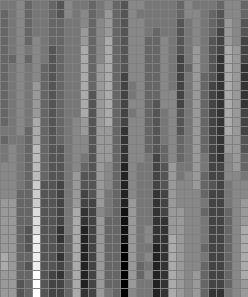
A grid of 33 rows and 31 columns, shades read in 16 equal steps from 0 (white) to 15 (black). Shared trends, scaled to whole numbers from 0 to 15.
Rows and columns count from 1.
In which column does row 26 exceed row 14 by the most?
11
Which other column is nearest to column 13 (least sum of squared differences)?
25
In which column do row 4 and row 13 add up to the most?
28
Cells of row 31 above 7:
18
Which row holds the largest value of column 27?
33
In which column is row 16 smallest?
5
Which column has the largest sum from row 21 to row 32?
16
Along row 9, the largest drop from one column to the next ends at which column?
29
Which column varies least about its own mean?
15
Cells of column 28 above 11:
13
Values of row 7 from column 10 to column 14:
8 5 9 7 5
